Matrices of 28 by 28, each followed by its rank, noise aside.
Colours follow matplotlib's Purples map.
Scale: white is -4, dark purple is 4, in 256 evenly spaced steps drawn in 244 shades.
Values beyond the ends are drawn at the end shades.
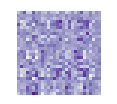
three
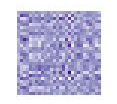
two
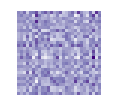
three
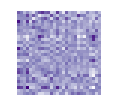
three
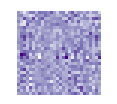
five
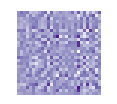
three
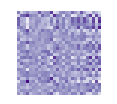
two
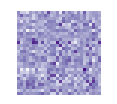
five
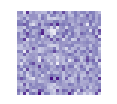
four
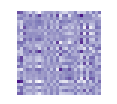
three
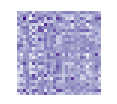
five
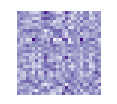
five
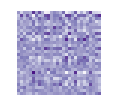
two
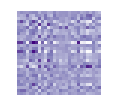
two
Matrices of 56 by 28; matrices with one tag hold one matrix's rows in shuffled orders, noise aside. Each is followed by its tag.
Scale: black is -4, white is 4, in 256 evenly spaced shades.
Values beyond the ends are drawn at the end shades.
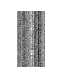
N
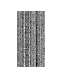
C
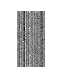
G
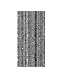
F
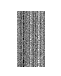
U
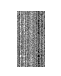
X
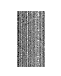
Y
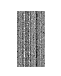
C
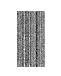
C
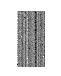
F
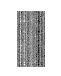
X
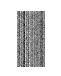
G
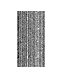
Y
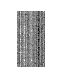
X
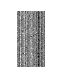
X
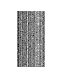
Y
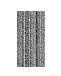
C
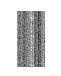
N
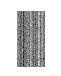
U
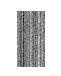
U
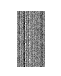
G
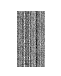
C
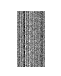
G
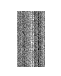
N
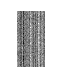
U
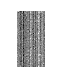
U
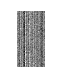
G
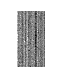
F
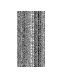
N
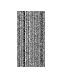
G
